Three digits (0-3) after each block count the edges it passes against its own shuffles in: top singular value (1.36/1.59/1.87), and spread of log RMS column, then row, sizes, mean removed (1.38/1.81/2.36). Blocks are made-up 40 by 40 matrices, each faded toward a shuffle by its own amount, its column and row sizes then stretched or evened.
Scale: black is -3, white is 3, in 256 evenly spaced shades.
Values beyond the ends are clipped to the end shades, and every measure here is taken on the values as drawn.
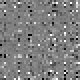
1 3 3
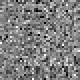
2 1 0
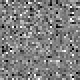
0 2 2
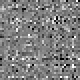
0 2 3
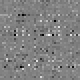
1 1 2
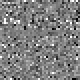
0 1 2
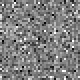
0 1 1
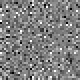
2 1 0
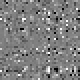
2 3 2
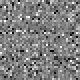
2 0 1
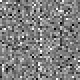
2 1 0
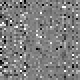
1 3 1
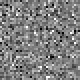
1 1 1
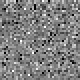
1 1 1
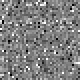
1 1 0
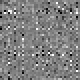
2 3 2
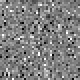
1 1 0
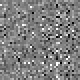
2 2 1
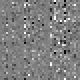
0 3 0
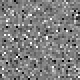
0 0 0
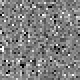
0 0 1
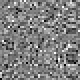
3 0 1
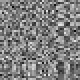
3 0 0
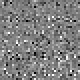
0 2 2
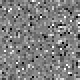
1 1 0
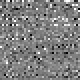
2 0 3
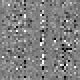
1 3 1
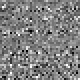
1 1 3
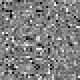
2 1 1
